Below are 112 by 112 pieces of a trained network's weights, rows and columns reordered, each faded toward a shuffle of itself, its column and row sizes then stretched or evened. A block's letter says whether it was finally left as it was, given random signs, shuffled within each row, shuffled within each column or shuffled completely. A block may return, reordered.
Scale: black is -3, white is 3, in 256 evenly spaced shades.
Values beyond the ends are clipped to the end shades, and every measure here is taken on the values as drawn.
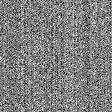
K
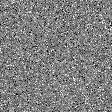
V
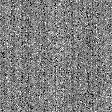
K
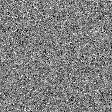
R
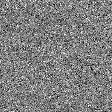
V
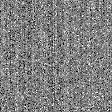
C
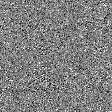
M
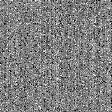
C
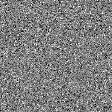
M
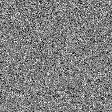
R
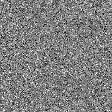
K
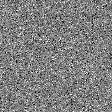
K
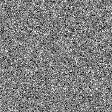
M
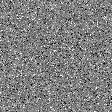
V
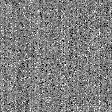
C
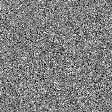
R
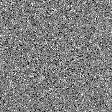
R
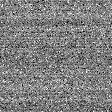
R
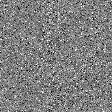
K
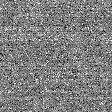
R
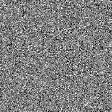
C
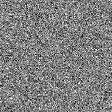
C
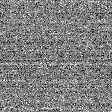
R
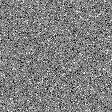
V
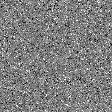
K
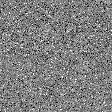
R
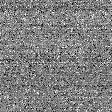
R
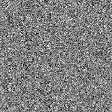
C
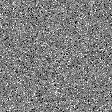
V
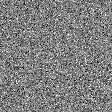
V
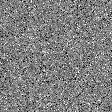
V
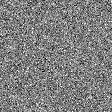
V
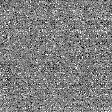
C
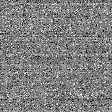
R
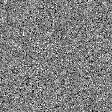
K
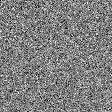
V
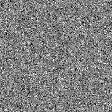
C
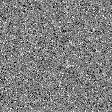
R
